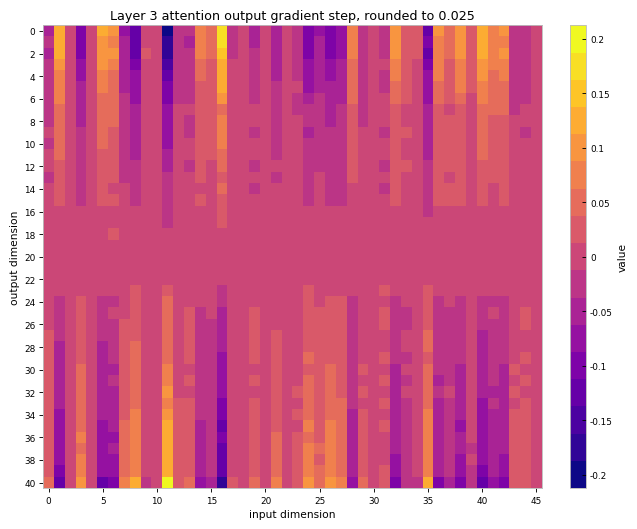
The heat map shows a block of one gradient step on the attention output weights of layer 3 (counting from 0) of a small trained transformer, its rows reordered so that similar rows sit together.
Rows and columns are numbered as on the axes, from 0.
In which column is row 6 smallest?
11
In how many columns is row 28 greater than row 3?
18
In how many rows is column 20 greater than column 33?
12
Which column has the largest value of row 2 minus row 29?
16
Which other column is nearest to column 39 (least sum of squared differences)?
34
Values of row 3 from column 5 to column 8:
0.1 0.075 -0.05 -0.1
